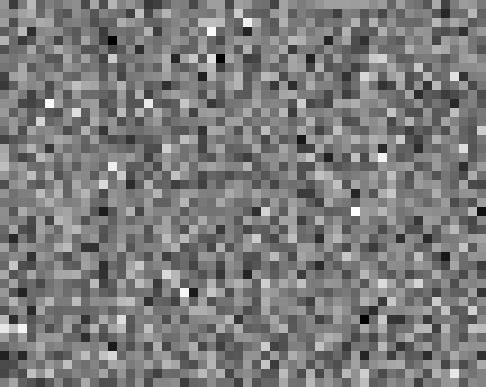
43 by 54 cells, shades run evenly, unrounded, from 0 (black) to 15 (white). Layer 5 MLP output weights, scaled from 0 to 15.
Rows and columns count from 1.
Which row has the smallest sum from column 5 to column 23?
43
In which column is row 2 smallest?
50
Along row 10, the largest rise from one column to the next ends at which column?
49
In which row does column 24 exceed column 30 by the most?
4
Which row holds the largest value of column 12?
21
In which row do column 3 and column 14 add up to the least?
40
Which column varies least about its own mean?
26
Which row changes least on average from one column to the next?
23
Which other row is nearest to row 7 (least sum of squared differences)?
8
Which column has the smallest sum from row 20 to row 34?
12
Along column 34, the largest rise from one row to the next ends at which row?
32
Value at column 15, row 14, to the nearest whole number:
7
